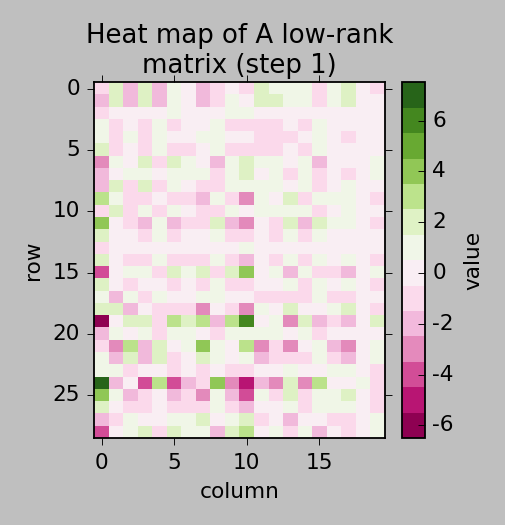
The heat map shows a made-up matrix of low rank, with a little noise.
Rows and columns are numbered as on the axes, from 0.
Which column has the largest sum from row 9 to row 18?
0
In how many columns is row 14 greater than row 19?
7
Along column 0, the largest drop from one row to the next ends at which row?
19
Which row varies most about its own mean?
24
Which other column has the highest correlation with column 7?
2
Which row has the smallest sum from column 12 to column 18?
21
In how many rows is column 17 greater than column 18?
12
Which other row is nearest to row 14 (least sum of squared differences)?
26
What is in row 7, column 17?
-1
